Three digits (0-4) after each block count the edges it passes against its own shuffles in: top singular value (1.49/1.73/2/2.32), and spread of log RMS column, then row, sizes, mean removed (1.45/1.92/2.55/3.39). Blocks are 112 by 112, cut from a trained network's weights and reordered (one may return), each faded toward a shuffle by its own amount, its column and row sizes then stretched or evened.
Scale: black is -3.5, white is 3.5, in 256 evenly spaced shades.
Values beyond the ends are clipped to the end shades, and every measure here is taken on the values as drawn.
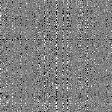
3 4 0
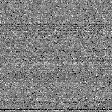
3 0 2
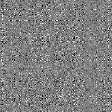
3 3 3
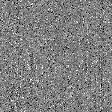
0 1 0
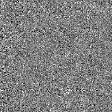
0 2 2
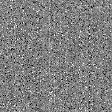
0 2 0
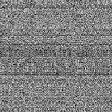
4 0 1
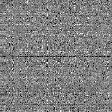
2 3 1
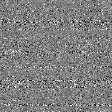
0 1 4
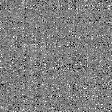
0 1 3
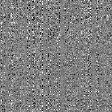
0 4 3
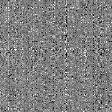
2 3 2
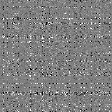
1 3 4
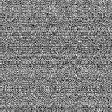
4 0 0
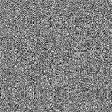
2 1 0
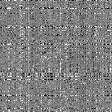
3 1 4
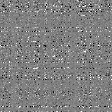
0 3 4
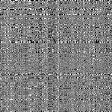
3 1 4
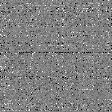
0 2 3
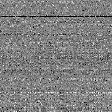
3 0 3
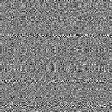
4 1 4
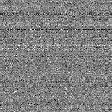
3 0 2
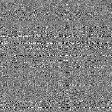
3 1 4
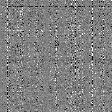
2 4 1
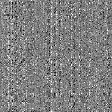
2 3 0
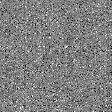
0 0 2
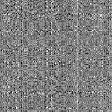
4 2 3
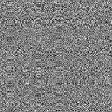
4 0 3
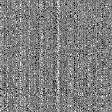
3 3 1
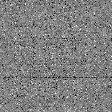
0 2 1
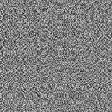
4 1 1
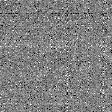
1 2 0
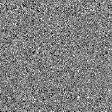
2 2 2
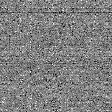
1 1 0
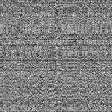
4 1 0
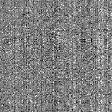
3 1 2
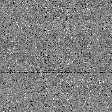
1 2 1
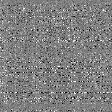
1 0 4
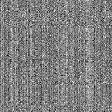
4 0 2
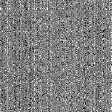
3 3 1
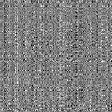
4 2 3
